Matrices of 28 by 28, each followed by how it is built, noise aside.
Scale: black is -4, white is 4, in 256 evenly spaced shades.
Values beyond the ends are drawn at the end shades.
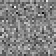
repeating columns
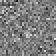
block diagonal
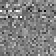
uneven rows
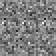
repeating columns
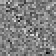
banded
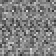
repeating columns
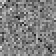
diagonal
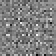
low rank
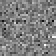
uneven rows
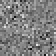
block diagonal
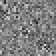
block diagonal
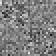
block diagonal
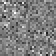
block diagonal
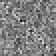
diagonal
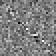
banded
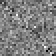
banded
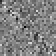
banded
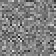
low rank
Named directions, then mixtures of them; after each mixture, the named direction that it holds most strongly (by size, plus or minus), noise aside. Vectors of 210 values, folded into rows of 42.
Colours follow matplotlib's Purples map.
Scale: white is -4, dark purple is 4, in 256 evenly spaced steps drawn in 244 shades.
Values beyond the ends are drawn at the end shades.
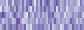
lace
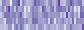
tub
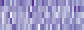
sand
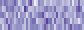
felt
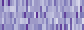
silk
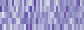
lace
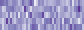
felt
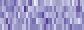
felt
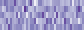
felt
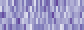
lace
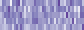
tub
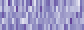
lace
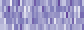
tub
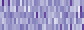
silk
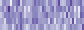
tub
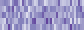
felt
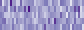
tub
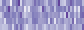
tub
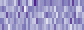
felt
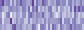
sand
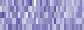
lace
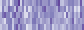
tub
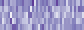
sand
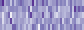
sand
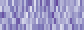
lace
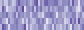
felt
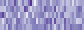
felt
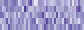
felt
